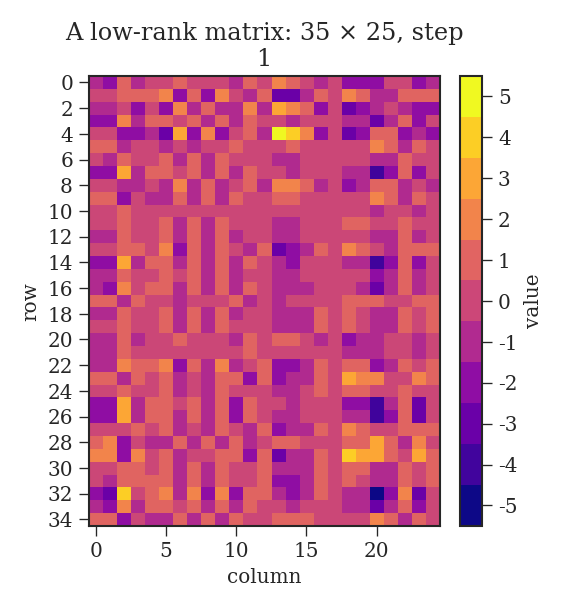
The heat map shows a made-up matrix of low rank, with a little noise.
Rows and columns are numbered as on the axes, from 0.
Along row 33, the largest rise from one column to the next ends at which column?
2
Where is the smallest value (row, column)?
32, 20
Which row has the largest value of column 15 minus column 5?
4
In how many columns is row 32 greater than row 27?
8
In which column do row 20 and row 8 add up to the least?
18
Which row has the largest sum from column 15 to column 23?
29
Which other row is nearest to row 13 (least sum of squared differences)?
1
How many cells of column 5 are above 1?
4
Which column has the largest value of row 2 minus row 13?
13
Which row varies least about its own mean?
10
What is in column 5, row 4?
-3
